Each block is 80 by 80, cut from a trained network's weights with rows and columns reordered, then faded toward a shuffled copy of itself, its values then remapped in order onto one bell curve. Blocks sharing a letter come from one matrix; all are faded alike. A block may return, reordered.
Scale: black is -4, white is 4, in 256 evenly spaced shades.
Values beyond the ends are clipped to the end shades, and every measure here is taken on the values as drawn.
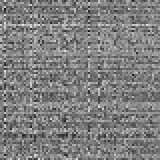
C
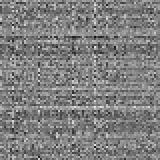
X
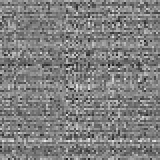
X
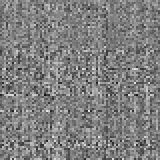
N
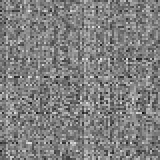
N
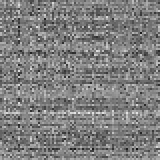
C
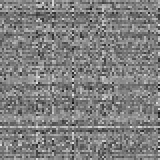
C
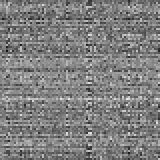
X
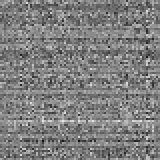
C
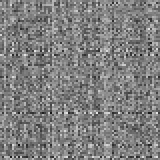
N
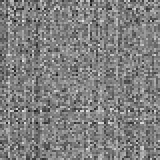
N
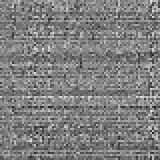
X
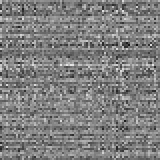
X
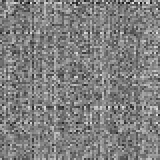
N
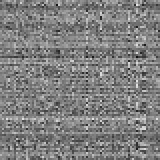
X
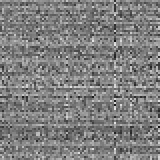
X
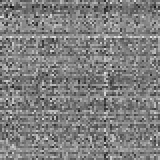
C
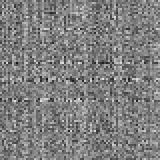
N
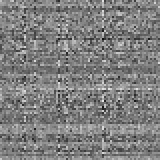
X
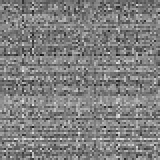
X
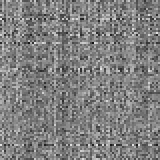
N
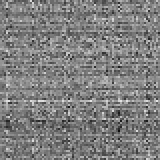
C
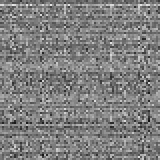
C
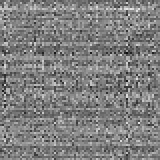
C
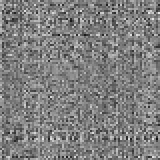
N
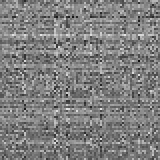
C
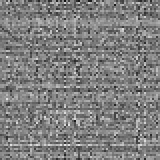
C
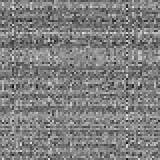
X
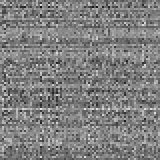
C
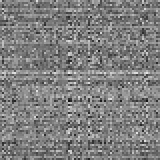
C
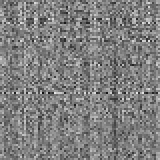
N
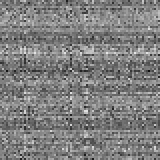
X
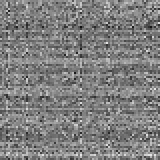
C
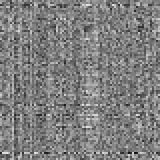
N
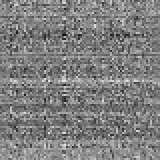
C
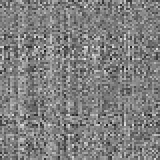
N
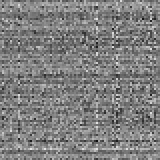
X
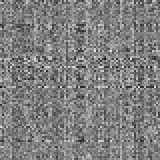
N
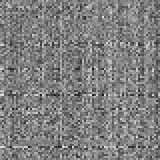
N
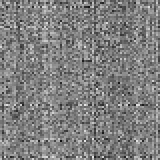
N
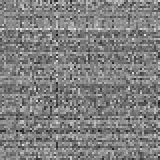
C
